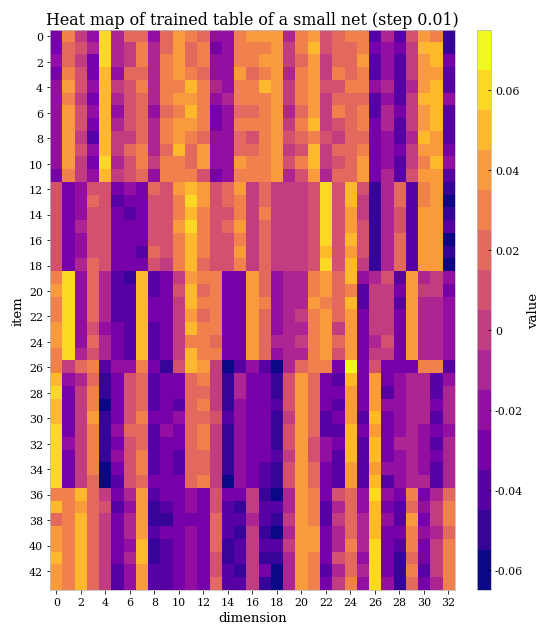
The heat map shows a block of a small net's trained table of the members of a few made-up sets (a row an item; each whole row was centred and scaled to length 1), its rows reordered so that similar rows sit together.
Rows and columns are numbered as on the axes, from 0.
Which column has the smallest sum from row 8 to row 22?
32
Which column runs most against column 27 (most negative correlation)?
20
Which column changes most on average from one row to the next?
23
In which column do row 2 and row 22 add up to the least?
28
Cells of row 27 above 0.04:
2
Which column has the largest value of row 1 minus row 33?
4
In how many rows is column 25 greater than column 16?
11
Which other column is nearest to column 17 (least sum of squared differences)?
10
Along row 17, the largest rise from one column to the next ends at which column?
30
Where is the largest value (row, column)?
26, 24
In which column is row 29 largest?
0
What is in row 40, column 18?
-0.04
